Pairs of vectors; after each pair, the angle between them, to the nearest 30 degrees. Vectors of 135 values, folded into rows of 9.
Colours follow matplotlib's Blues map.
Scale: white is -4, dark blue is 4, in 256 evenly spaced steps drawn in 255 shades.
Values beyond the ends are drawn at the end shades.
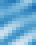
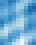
30 degrees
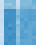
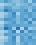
60 degrees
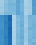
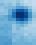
90 degrees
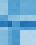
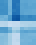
120 degrees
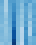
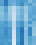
150 degrees
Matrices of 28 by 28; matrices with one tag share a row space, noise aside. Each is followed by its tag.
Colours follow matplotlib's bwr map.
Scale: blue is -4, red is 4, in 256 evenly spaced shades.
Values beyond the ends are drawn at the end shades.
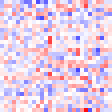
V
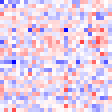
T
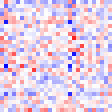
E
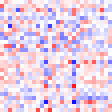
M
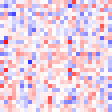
E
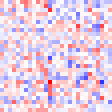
V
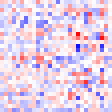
V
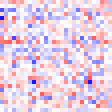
T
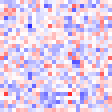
E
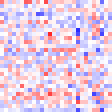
V
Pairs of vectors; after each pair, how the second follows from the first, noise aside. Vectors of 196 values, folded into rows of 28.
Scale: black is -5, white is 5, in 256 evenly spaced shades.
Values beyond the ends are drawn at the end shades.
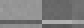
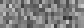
shuffled.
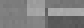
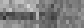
reversed, negated.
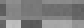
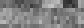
reversed, negated.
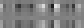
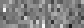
shuffled.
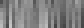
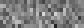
shuffled.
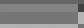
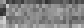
reversed, negated.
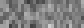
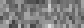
copied.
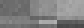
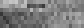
reversed, negated.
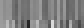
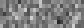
shuffled.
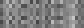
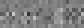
wrapped around, negated, partly zeroed.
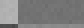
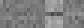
wrapped around, shrunk.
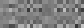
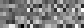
negated, scaled up.
